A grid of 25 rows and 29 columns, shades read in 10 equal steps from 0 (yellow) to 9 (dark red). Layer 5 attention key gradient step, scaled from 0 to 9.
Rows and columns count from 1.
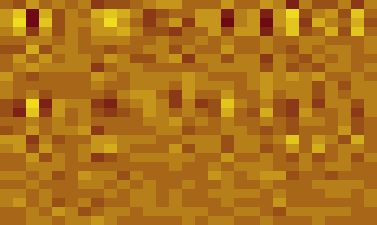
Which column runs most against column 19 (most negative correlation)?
21
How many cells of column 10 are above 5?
3
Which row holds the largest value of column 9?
12
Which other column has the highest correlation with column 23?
28
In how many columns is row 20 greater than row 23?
7
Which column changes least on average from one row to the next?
6
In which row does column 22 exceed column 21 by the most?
13
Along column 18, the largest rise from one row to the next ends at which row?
2
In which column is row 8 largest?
8
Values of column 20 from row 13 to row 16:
6 5 5 4
